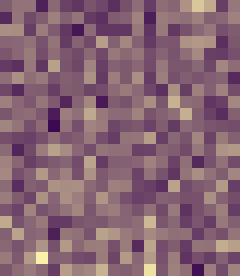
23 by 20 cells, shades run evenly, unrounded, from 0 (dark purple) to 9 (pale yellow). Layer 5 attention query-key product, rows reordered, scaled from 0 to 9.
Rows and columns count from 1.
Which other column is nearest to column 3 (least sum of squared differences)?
11
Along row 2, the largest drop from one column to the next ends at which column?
13
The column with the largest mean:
8
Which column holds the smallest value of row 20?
5
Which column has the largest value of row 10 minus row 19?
16
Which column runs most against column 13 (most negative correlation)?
17
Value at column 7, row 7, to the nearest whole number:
3
